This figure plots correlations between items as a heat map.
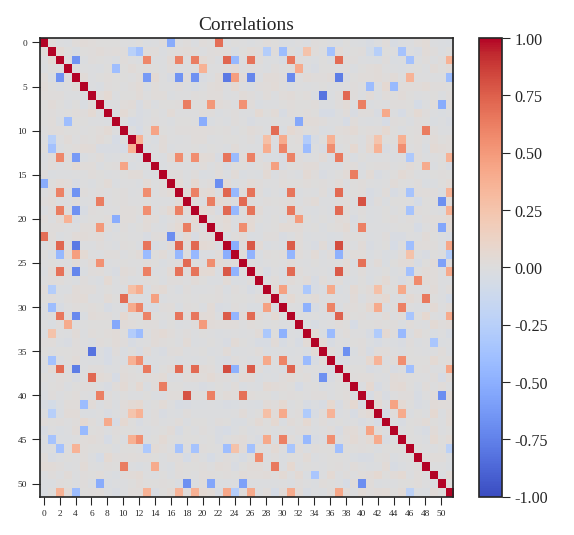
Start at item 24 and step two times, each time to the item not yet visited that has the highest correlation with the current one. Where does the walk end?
46
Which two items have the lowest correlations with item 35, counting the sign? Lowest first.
6, 38
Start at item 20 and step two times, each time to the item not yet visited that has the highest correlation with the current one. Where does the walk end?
3
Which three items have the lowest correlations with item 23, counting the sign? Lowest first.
4, 24, 46
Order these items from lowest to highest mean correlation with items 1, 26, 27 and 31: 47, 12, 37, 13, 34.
12, 34, 47, 13, 37
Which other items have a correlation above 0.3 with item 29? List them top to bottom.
10, 14, 48
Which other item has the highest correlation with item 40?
18
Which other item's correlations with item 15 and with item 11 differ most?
39
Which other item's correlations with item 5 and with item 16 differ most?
22
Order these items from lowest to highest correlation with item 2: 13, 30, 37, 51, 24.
24, 30, 51, 13, 37
